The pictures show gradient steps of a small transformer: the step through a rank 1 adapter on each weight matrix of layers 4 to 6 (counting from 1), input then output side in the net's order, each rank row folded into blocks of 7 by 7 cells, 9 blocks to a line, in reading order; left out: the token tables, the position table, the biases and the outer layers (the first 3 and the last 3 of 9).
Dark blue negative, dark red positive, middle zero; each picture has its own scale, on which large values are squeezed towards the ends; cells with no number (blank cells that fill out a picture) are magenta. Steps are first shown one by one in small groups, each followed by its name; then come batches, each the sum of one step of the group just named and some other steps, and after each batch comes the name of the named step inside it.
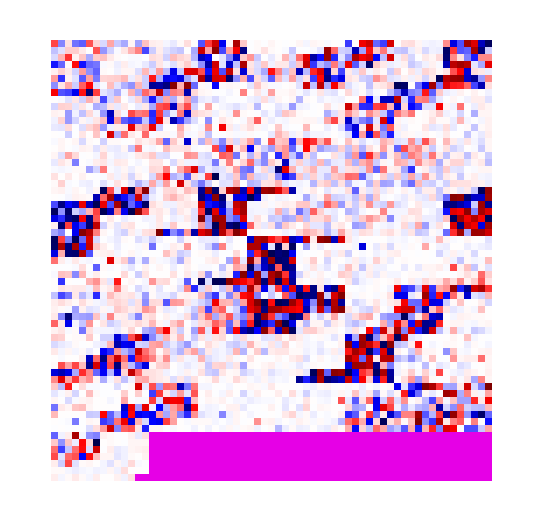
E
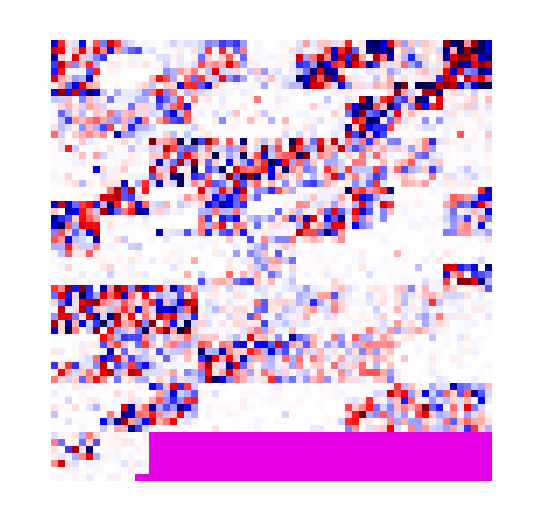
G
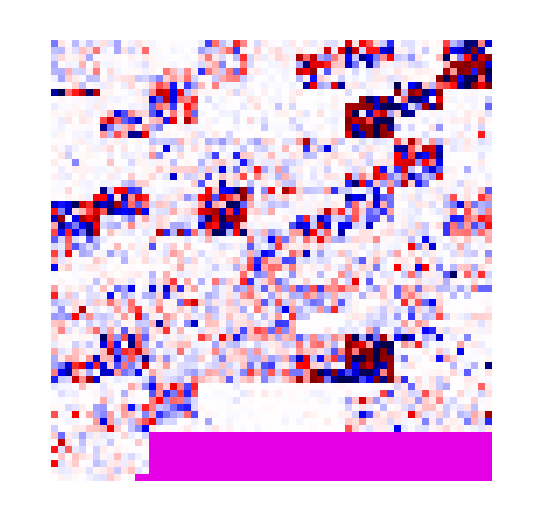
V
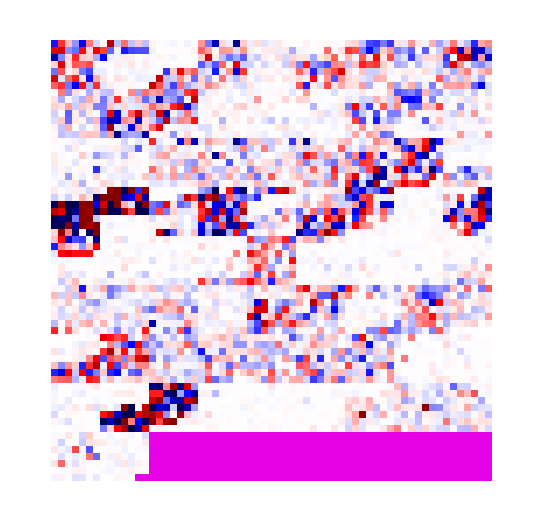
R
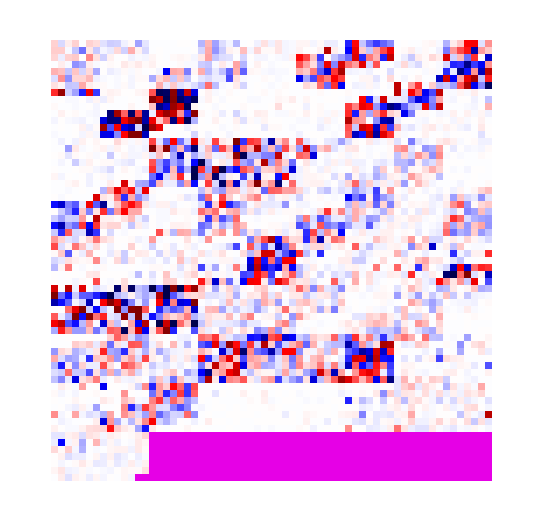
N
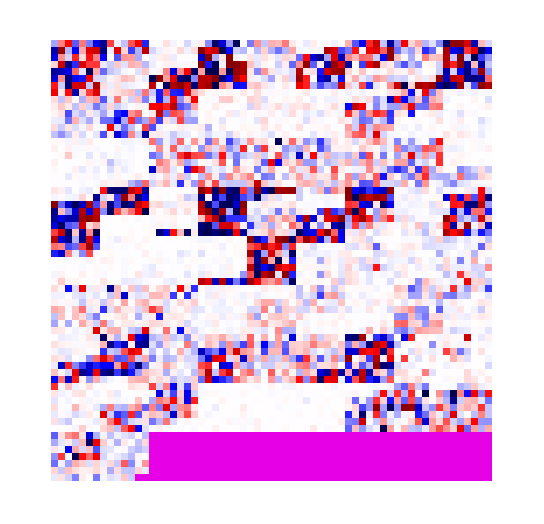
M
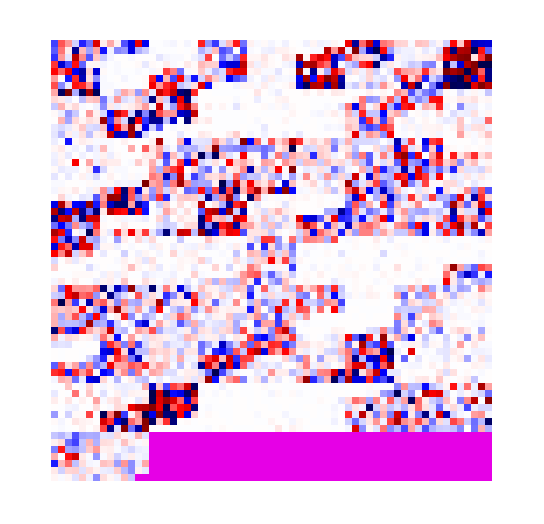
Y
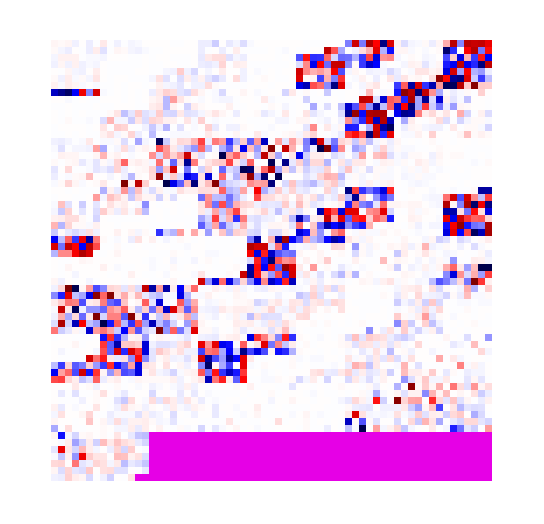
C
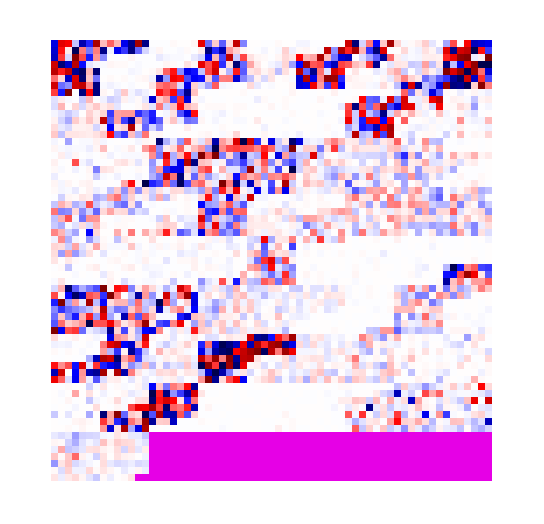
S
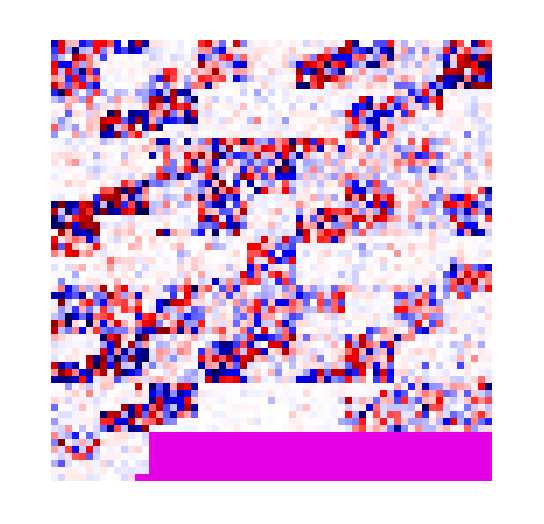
S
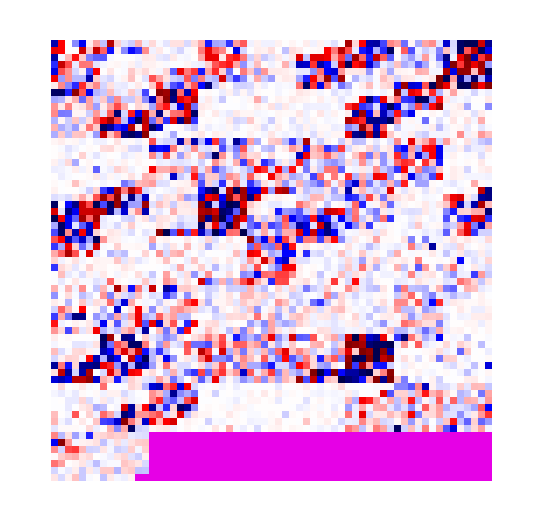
V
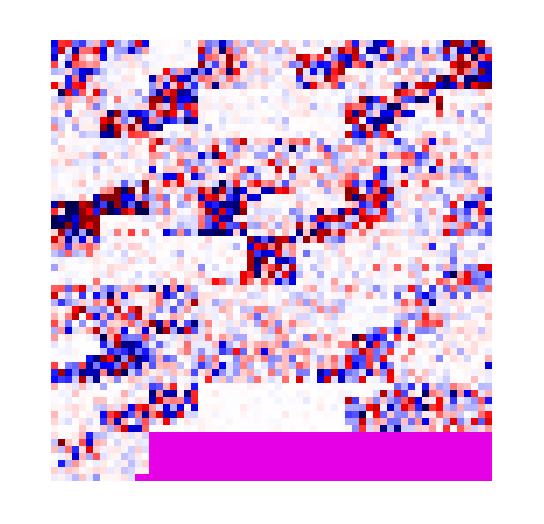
M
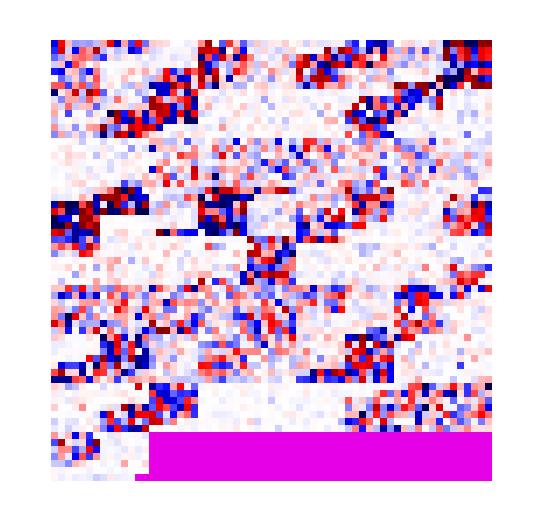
M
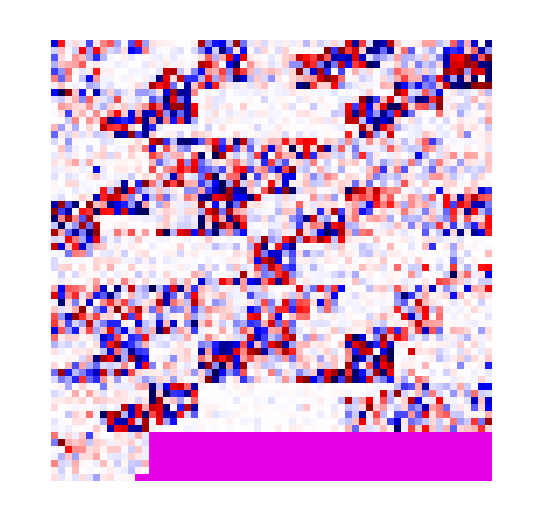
Y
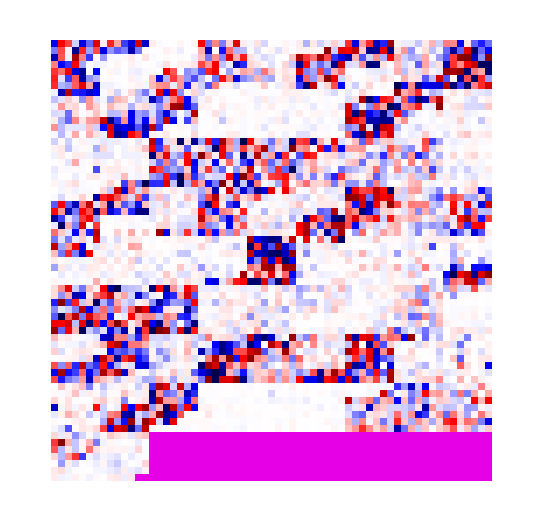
S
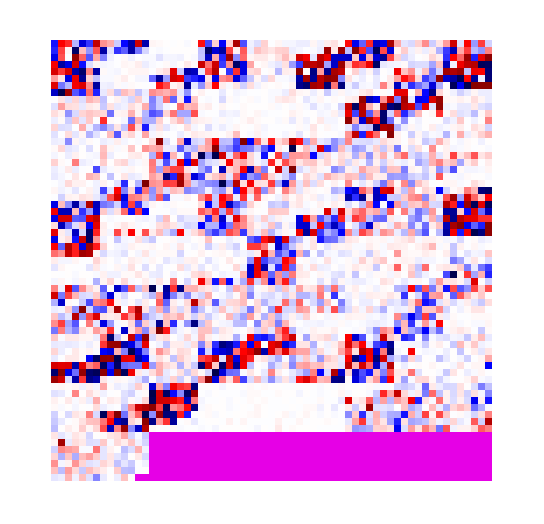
Y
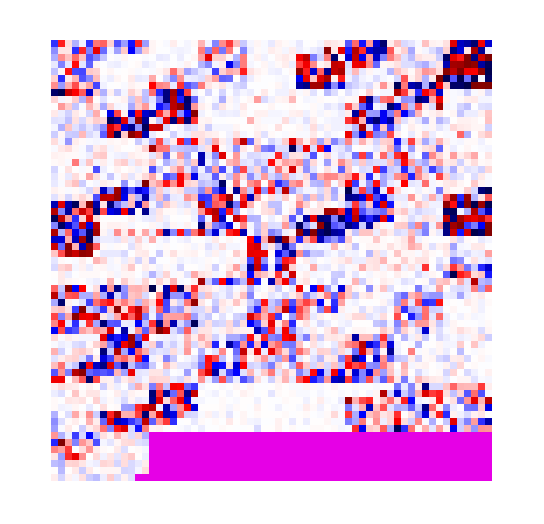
Y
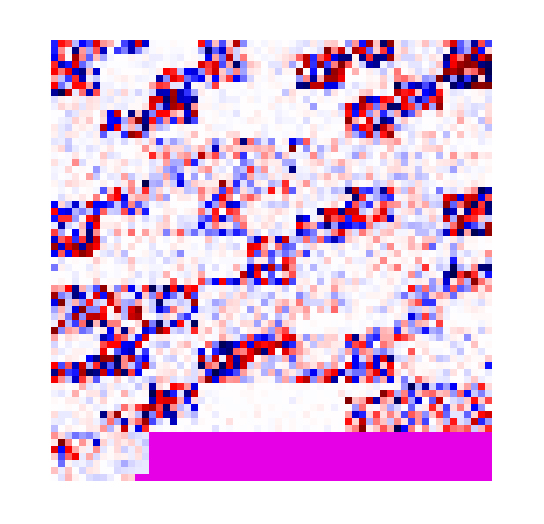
S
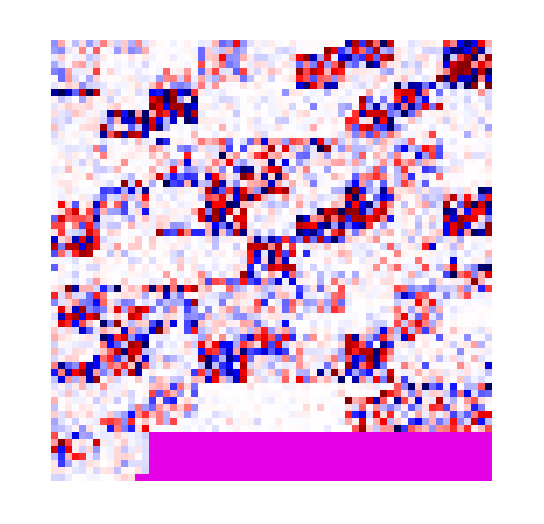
C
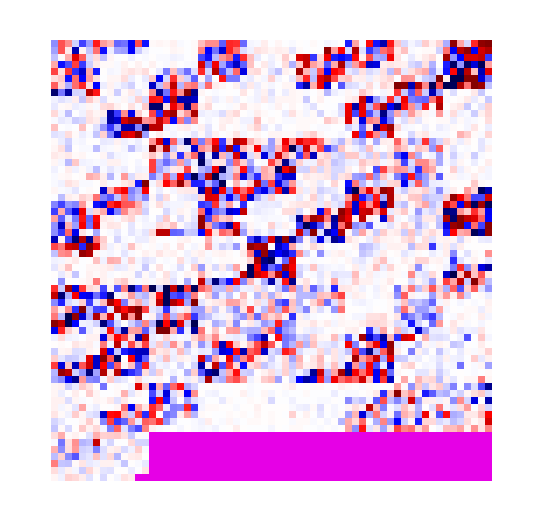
N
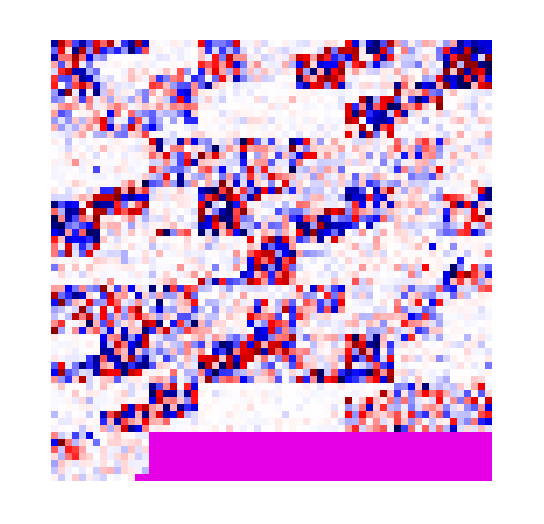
S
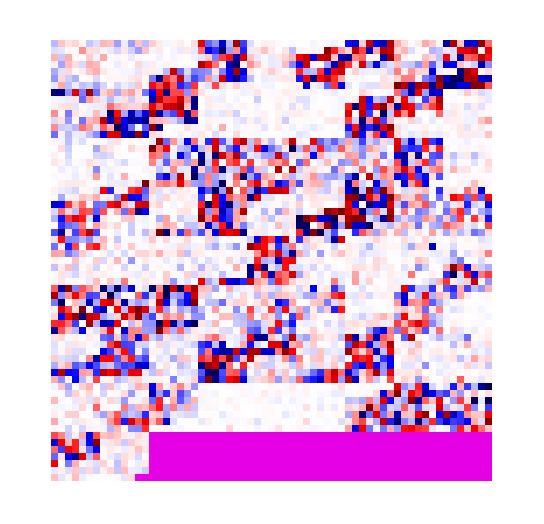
N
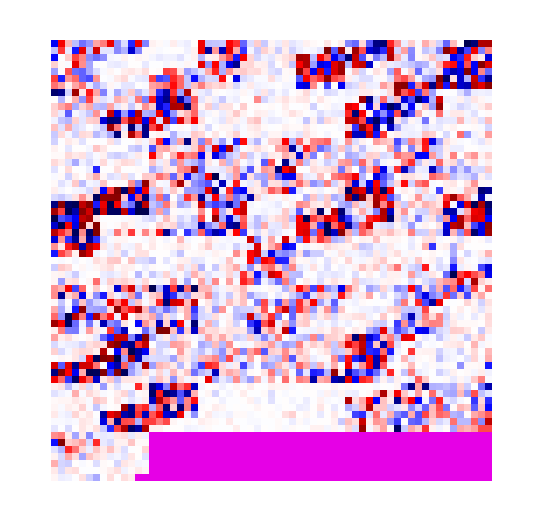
R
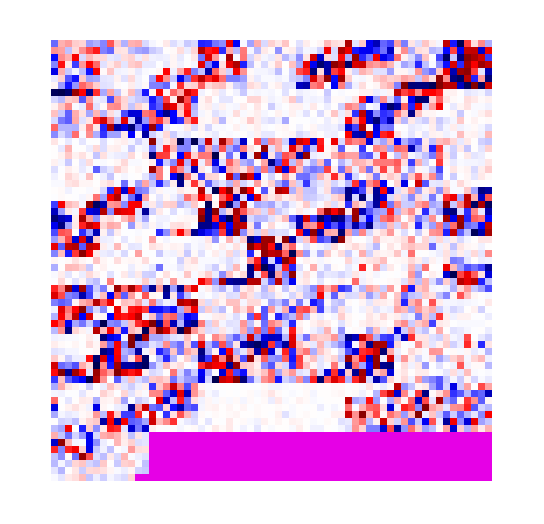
G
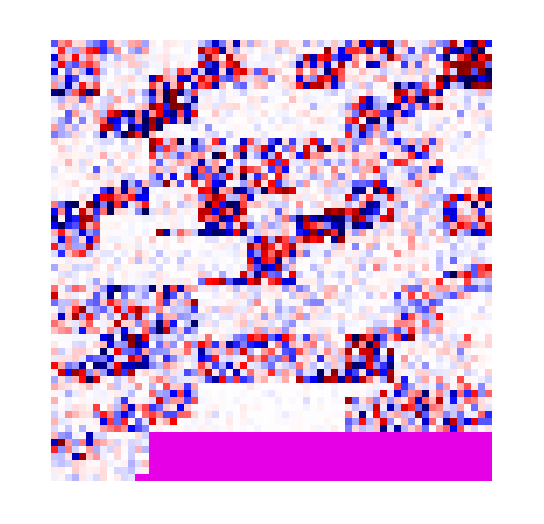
M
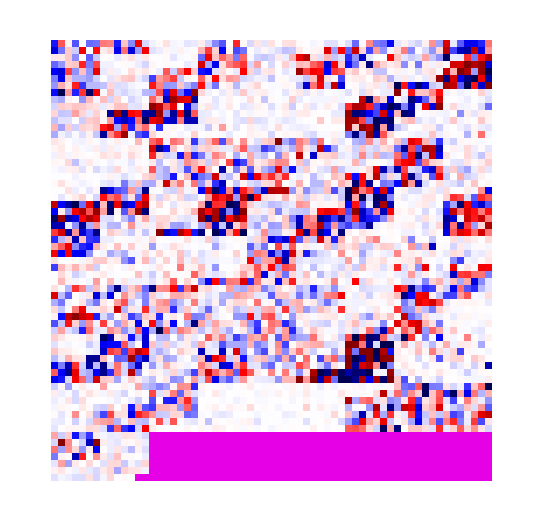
V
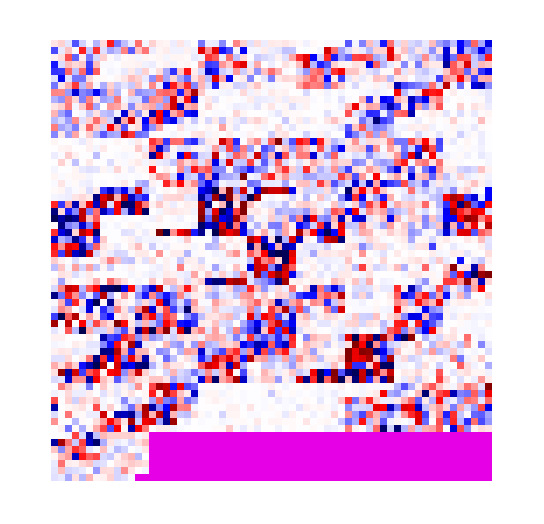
E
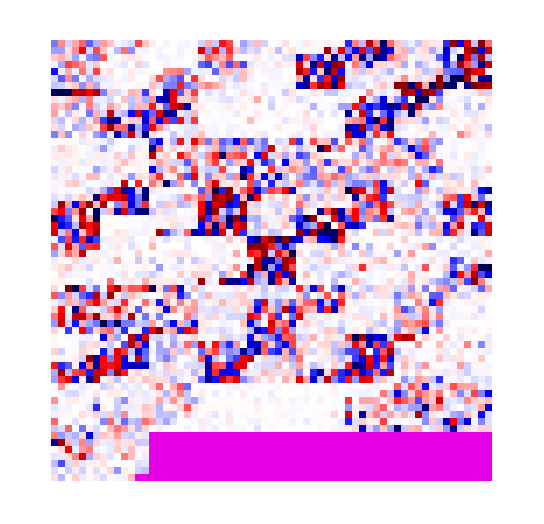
C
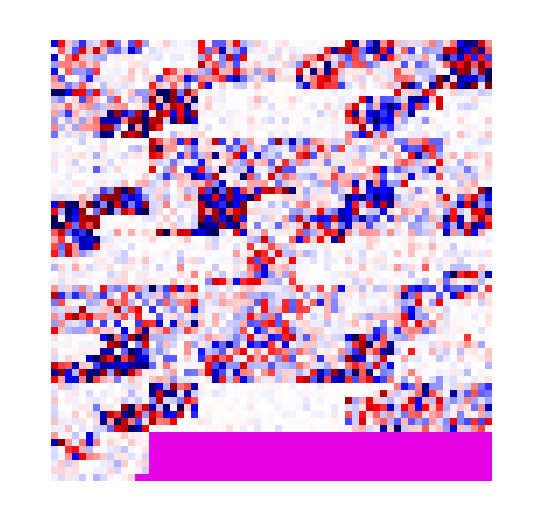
R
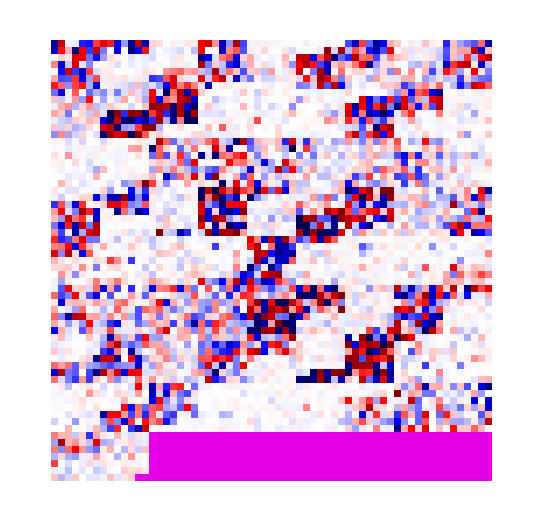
E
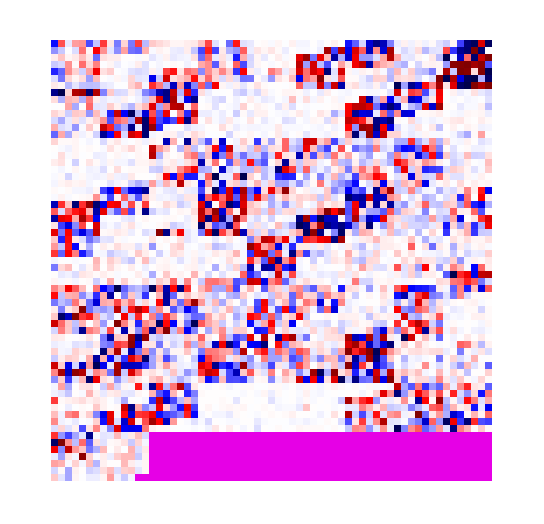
V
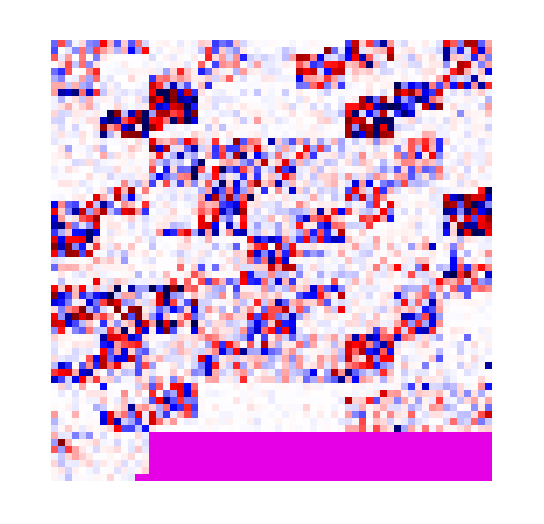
N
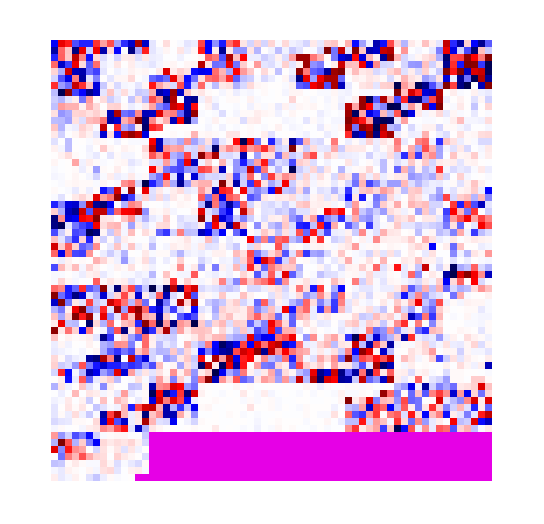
S
